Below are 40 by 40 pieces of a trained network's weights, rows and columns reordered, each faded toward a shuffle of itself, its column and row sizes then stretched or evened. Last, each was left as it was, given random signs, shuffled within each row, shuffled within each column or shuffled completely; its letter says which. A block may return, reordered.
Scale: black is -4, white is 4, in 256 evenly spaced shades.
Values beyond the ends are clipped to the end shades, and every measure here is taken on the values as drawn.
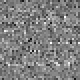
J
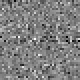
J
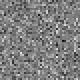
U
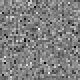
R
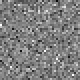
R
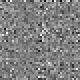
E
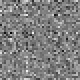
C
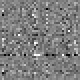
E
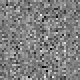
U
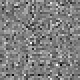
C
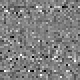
J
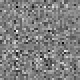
C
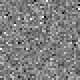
R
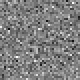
R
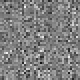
C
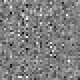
U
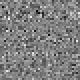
J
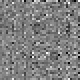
C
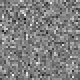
R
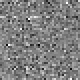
J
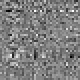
C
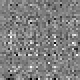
C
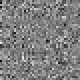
C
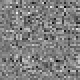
C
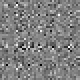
C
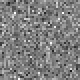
R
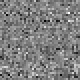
J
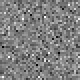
R
